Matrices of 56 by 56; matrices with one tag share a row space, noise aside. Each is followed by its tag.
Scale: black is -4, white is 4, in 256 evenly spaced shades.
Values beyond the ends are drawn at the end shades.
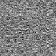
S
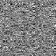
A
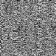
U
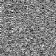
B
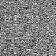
S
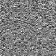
U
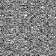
B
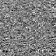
A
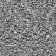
S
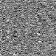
U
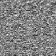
S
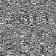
B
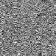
U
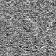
S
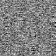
A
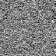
A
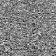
A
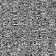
U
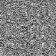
B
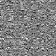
B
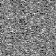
B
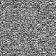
U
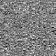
A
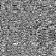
U
